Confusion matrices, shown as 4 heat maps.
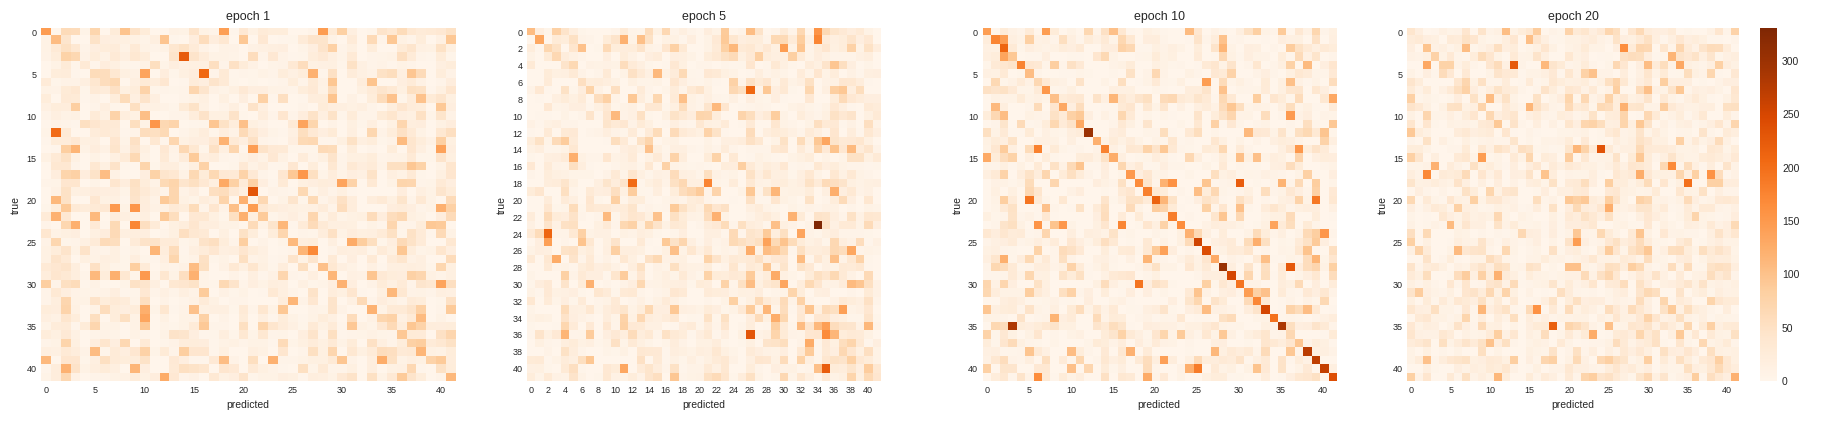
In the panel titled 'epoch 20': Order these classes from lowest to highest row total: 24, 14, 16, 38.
38, 24, 16, 14
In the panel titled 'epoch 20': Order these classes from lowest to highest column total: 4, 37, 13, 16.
4, 37, 16, 13
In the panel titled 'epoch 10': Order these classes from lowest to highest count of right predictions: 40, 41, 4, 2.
4, 2, 41, 40
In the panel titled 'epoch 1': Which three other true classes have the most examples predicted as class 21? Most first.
19, 14, 18
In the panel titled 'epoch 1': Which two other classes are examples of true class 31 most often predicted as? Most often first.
35, 16
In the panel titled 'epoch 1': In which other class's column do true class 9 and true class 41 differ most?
12
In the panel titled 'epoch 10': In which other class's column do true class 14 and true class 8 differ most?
6
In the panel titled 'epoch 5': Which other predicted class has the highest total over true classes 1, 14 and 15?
34
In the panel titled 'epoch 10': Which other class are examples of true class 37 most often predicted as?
3
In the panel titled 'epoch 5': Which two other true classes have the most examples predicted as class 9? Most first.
22, 8
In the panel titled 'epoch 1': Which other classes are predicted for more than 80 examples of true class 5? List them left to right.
10, 16, 27, 37
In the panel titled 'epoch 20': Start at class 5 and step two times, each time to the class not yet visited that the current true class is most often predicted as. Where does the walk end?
41
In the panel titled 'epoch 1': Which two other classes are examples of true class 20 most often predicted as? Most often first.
1, 12
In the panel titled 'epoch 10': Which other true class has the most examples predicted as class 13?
34
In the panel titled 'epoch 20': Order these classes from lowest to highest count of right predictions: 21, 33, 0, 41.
0, 21, 33, 41
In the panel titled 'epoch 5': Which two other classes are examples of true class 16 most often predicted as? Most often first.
25, 5
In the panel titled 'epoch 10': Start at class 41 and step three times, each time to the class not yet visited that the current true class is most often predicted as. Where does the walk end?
21
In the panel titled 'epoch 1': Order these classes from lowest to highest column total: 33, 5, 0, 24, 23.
23, 0, 24, 33, 5
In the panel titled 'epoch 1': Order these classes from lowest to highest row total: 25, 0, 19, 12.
19, 12, 25, 0
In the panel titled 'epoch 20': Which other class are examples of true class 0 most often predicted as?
12
